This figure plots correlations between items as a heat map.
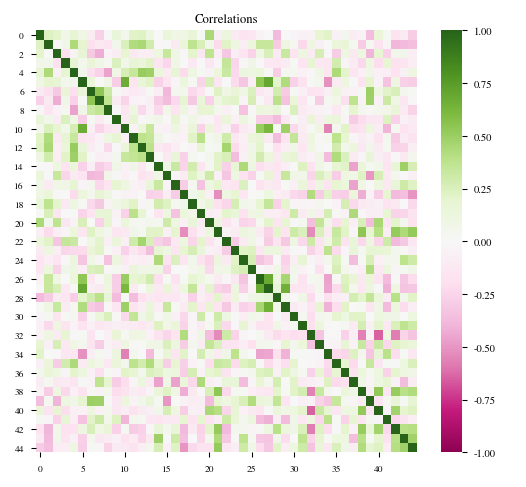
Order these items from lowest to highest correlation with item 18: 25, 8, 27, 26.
8, 25, 26, 27
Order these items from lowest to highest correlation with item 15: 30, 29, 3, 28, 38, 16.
3, 28, 16, 30, 38, 29
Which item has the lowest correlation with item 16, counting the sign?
37
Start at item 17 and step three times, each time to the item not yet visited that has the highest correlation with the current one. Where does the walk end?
12
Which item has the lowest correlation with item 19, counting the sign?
16
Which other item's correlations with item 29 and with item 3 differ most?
27
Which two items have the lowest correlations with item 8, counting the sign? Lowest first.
4, 24
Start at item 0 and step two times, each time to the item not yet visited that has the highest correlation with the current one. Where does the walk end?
40
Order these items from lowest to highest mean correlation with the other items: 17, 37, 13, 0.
17, 37, 0, 13
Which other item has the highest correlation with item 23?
34
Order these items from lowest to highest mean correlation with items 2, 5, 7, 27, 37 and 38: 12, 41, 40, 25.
41, 25, 12, 40
